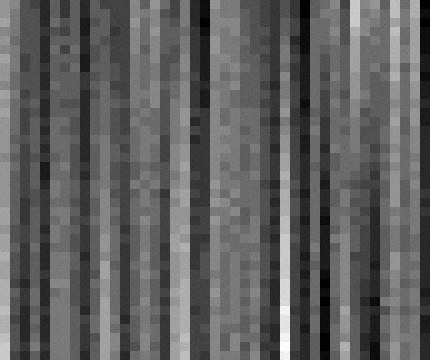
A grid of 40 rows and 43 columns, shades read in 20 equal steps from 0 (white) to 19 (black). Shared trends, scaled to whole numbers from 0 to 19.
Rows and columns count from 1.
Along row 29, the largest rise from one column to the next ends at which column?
30
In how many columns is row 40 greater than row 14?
15
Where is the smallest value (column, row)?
29, 39
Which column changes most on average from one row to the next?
40
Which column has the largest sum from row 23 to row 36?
33
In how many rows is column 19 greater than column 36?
11
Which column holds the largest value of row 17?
31
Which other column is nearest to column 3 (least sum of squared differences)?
13
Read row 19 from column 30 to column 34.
14 16 12 15 12
